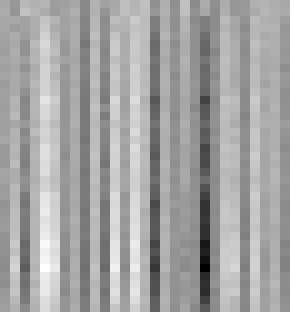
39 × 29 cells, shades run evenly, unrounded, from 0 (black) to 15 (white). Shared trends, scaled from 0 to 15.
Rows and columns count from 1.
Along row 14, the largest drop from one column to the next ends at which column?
16
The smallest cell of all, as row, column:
34, 21
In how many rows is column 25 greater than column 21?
37
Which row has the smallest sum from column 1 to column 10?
1
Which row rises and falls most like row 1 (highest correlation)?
2
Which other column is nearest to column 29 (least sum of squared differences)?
7
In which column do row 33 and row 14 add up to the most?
5
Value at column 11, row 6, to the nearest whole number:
8
